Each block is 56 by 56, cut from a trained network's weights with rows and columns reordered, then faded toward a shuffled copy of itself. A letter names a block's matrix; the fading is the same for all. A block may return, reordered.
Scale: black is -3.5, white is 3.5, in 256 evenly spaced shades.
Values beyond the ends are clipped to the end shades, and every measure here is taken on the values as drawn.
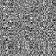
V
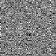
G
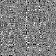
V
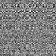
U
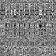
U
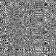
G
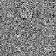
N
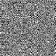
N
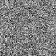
N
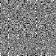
V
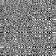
G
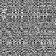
U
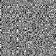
G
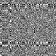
G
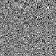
V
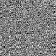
N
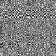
G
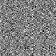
N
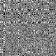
G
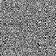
N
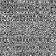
U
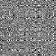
G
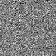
N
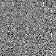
V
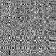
G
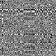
G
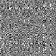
G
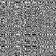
G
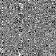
V
